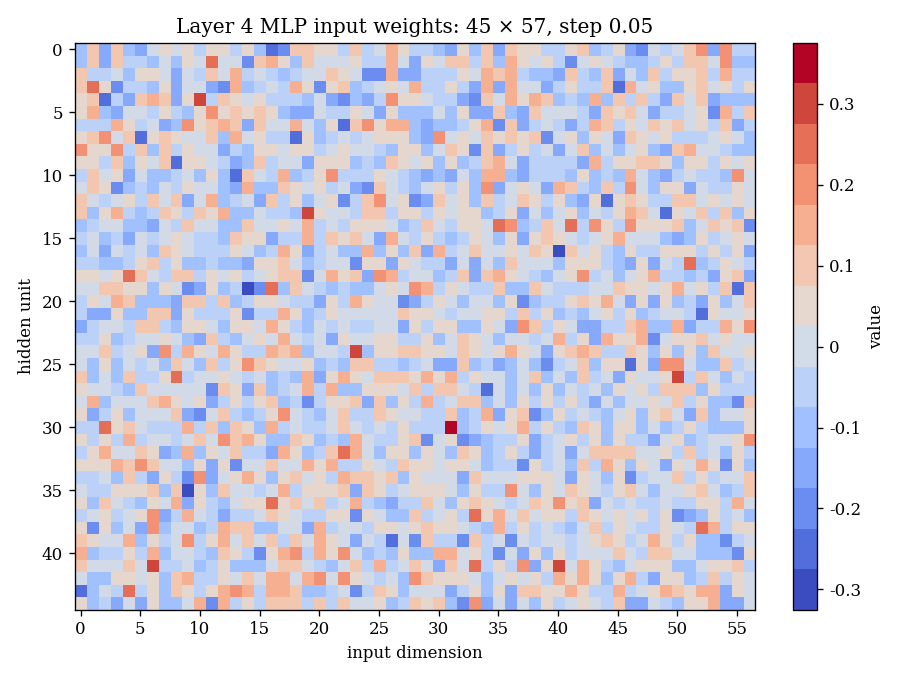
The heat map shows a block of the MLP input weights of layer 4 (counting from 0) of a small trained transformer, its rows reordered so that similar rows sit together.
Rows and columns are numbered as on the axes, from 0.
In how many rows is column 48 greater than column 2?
18
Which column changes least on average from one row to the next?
47
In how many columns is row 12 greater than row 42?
21
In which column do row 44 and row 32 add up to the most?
22
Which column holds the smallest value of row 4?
2
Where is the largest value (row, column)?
30, 31
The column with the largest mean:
17
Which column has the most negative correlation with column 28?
11
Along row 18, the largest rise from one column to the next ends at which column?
25
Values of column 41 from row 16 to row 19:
0.1 0.05 0.05 -0.05
